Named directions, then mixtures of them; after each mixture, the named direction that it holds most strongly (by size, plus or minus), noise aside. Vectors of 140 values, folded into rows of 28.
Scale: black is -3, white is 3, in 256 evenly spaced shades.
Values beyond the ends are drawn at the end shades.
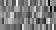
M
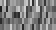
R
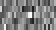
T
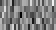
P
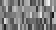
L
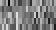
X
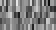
R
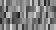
R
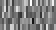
P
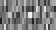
T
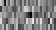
T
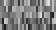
L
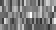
L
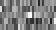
T
